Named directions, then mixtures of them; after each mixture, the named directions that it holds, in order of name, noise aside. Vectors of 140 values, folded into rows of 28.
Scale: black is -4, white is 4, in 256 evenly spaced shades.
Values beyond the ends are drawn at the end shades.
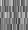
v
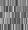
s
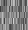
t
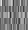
v.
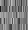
t, v.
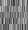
t.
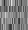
s, t, v.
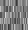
s.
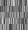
t.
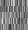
s, t.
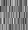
t.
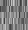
t.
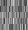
t.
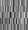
s, t, v.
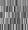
s.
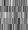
s, t, v.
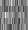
s, t, v.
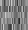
s, t, v.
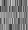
t, v.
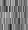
s, t, v.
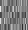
s, t, v.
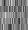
s, t, v.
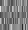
s, t, v.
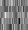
s, t, v.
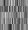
s, t, v.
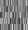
s.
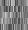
s, t, v.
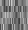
s, t, v.
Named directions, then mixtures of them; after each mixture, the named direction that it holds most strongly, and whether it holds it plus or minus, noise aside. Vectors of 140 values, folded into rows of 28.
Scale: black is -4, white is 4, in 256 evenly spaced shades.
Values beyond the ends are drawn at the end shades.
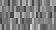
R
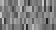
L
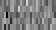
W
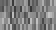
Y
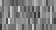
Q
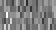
W, minus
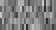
L, plus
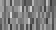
Y, minus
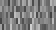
R, plus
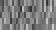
L, minus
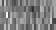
W, minus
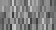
Y, minus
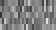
L, minus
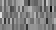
L, plus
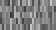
R, plus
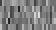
Q, minus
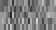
Y, plus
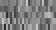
W, plus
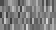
L, minus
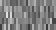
Q, plus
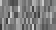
Q, plus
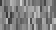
Q, minus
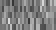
Y, plus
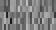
W, plus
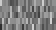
Q, plus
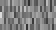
R, minus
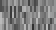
Y, plus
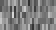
R, minus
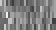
W, minus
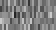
R, minus
